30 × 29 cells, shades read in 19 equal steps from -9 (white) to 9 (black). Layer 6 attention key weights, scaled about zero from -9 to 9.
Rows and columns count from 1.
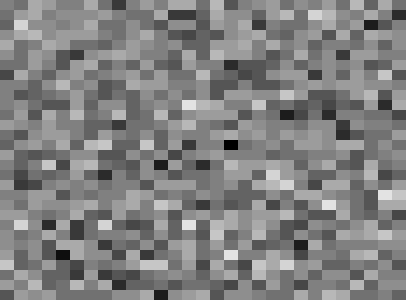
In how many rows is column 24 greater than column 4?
12
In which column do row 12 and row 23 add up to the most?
21
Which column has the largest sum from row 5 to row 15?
25
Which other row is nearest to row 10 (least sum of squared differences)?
18
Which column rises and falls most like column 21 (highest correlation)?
20
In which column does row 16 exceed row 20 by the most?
28
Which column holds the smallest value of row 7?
7
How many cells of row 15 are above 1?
7
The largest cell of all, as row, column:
15, 17
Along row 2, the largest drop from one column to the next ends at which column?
23
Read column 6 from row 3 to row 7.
-1 -2 1 5 -2
